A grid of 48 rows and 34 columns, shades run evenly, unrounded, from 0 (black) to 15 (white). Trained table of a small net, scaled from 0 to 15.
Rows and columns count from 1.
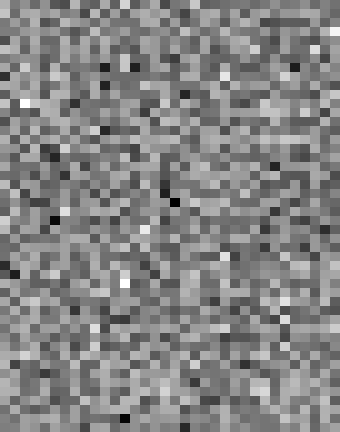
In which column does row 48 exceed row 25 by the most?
6
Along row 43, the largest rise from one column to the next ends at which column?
21
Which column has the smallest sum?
5
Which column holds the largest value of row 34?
29
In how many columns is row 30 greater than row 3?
19
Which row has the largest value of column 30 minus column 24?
30
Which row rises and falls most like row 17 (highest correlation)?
15
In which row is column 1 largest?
25
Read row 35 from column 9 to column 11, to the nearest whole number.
9 7 4
